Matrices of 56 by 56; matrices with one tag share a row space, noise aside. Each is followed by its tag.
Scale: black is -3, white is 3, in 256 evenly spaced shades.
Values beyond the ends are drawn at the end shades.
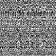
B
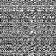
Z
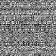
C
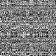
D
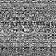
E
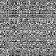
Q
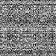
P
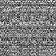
Q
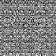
C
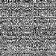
P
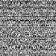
P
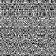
C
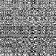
Z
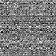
Q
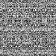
P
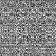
B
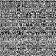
B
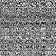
B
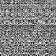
C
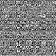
B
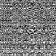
Z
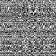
Z
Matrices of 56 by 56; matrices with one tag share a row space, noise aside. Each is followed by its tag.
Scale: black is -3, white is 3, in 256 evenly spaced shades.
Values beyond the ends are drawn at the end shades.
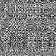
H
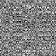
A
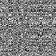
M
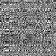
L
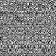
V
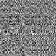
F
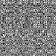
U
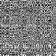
L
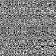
H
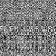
V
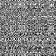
H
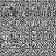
F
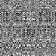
A
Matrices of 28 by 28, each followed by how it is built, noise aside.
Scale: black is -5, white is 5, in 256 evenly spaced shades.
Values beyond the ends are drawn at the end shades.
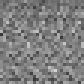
repeating columns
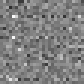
uneven rows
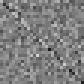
diagonal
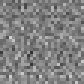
repeating columns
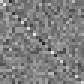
diagonal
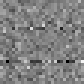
uneven rows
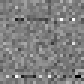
uneven rows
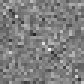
diagonal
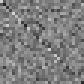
diagonal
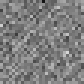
Hankel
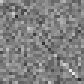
diagonal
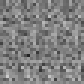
repeating columns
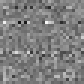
uneven rows
